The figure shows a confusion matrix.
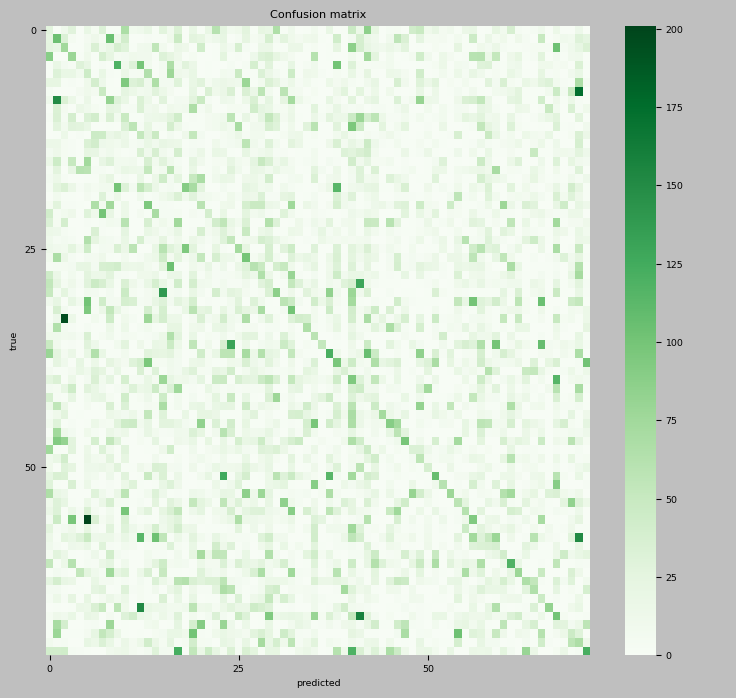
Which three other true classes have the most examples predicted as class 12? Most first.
66, 58, 4
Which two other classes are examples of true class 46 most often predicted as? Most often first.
1, 23
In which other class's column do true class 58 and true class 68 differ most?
70
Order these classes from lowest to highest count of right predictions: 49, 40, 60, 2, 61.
60, 49, 2, 40, 61
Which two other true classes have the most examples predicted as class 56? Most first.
31, 58
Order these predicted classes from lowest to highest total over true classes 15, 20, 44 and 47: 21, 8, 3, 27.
21, 3, 27, 8
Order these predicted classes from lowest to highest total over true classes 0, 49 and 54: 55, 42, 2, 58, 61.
58, 55, 2, 61, 42
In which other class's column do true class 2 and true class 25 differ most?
18
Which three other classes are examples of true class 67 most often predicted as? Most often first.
41, 29, 35
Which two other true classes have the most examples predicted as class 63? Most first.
71, 39
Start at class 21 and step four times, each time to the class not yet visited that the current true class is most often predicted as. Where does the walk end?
32
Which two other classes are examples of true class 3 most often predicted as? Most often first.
0, 42
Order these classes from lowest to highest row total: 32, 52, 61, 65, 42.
65, 52, 42, 32, 61
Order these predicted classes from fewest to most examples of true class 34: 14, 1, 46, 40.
14, 40, 46, 1
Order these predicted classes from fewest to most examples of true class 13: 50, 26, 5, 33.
50, 33, 5, 26
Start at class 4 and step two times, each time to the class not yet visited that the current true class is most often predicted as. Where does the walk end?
19
